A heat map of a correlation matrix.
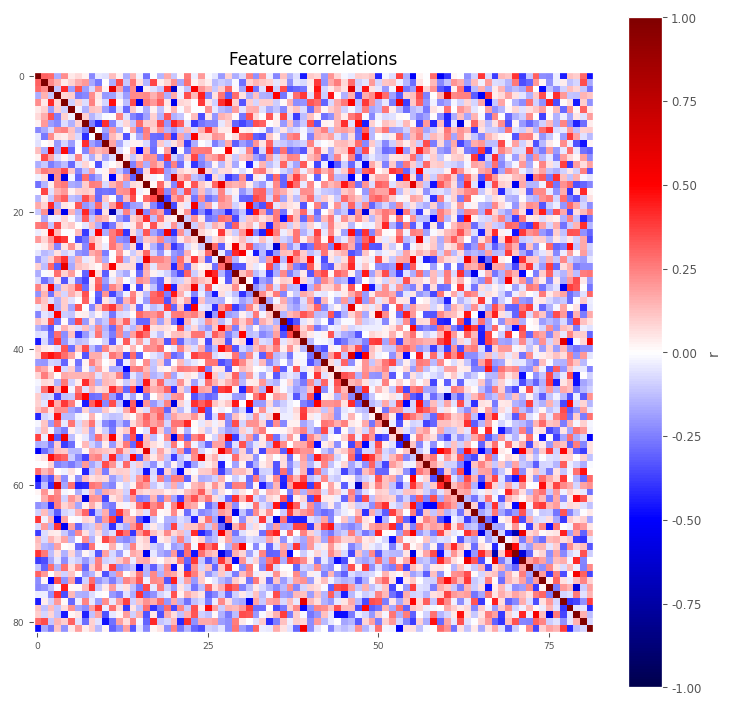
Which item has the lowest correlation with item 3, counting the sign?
65
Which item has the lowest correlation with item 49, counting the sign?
31
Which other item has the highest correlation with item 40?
27
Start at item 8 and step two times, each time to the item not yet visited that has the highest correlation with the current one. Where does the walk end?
25
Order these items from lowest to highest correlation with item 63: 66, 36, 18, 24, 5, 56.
36, 56, 66, 24, 5, 18
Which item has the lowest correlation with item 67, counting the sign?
70
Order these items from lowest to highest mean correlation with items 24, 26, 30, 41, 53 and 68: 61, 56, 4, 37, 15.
15, 37, 61, 4, 56
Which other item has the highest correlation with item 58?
80
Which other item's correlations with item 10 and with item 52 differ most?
68
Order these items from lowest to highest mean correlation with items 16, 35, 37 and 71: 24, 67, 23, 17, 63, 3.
24, 17, 3, 23, 67, 63
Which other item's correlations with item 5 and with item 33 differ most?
60
